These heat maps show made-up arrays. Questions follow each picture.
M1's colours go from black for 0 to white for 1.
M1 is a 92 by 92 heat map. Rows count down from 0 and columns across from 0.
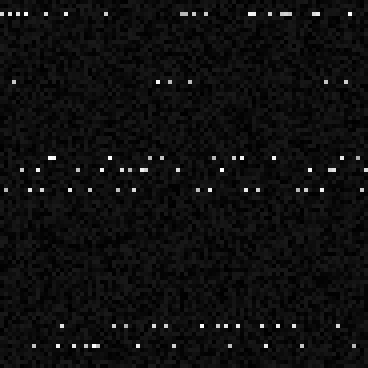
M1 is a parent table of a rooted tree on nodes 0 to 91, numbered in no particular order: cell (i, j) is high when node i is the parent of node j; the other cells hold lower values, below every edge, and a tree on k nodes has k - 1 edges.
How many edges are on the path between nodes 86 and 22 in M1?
3
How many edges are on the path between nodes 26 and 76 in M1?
4
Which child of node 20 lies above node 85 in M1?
39
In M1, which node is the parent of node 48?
3
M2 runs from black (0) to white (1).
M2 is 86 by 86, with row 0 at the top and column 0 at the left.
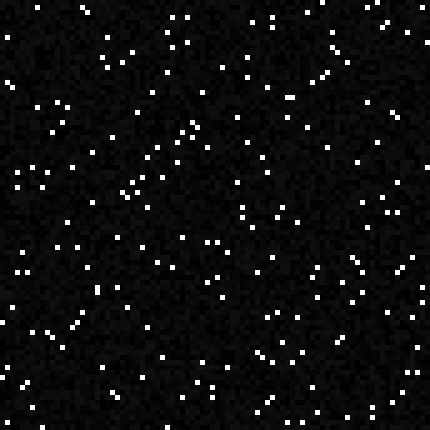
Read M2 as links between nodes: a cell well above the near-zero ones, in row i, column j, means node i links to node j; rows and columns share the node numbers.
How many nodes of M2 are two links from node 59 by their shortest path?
3
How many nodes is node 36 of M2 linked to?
3
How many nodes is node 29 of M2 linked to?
3
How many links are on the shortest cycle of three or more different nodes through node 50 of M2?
8
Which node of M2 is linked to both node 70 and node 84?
node 60
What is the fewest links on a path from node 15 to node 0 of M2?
2
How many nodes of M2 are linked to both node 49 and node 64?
1
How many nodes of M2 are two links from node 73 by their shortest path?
5
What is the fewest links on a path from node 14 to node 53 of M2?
6
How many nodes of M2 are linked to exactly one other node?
1
